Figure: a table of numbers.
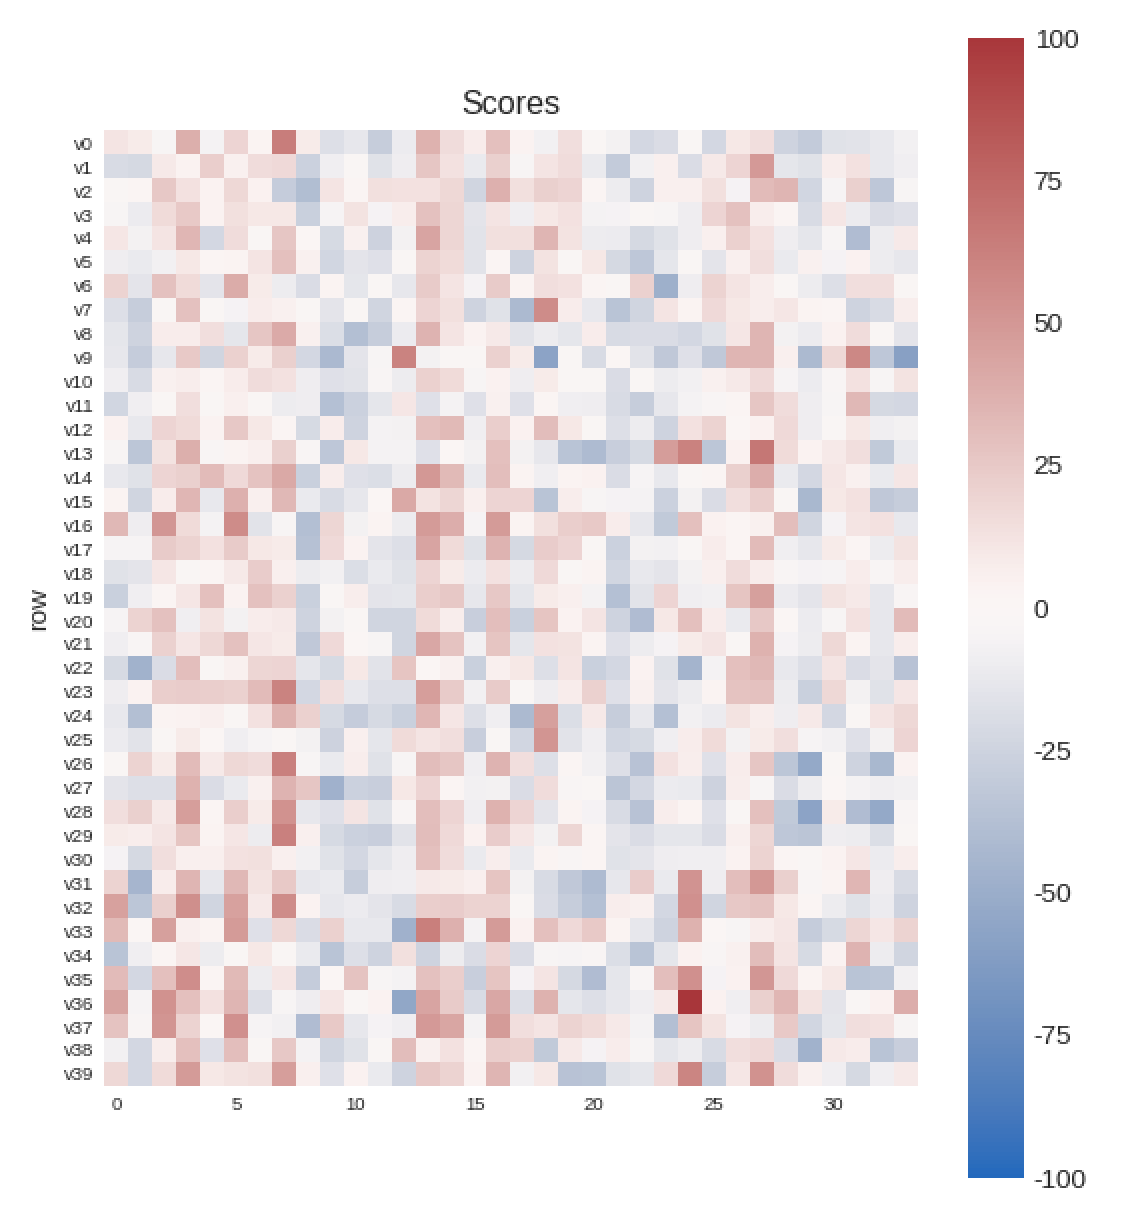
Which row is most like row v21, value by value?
v17
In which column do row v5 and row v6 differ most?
22
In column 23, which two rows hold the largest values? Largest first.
v13, v35
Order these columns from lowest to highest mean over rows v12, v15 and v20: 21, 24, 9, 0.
21, 9, 0, 24
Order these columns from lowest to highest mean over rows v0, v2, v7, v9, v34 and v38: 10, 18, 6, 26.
10, 18, 6, 26
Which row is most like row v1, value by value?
v19
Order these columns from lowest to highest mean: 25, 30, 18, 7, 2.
25, 30, 18, 2, 7
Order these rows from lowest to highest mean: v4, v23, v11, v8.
v11, v8, v4, v23
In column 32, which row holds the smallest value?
v28
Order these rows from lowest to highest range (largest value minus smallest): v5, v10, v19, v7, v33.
v10, v5, v19, v7, v33
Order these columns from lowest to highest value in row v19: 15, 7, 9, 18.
15, 9, 18, 7
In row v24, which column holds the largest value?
18
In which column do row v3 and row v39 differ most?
24
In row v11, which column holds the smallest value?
9
